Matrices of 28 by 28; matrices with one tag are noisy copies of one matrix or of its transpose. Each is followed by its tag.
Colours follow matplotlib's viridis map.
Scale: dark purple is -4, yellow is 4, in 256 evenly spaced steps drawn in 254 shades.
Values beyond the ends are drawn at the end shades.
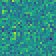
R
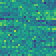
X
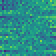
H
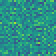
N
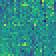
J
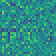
R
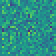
R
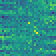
H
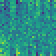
H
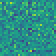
R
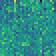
J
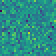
R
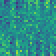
H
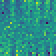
H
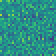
N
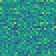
N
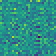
N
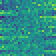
H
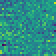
J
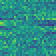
X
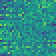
J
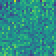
J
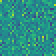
N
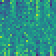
H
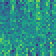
H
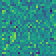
R
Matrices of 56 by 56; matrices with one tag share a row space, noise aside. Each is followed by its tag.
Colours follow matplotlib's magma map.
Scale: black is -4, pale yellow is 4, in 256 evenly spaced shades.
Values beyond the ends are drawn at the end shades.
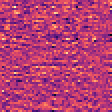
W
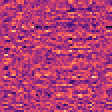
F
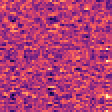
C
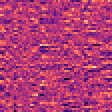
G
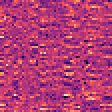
G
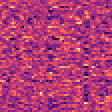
C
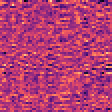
C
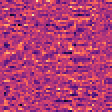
F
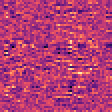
F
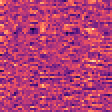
G
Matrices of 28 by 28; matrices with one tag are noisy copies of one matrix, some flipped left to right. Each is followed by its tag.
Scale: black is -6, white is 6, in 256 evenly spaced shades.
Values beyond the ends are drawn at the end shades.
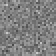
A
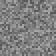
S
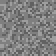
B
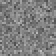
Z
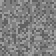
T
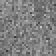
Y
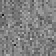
Y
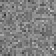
S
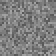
Z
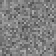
A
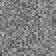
B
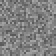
A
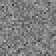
B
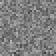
T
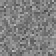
T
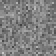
Z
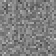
B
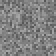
Z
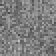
Y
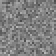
B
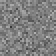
B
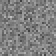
T
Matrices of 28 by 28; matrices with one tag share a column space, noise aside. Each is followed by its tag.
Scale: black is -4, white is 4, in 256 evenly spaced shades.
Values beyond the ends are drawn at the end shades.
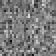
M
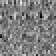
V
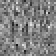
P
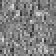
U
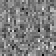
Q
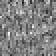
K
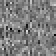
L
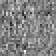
P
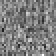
Q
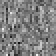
Q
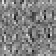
V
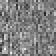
U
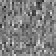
P
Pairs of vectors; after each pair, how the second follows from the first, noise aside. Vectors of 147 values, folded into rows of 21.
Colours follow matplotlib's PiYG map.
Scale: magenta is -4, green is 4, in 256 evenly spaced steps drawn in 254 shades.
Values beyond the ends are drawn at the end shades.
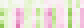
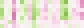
reversed, negated.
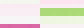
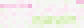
wrapped around, shrunk.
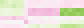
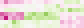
reversed, negated.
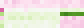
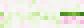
partly zeroed.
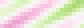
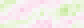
wrapped around, negated, shrunk.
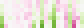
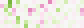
reversed, negated, partly zeroed.
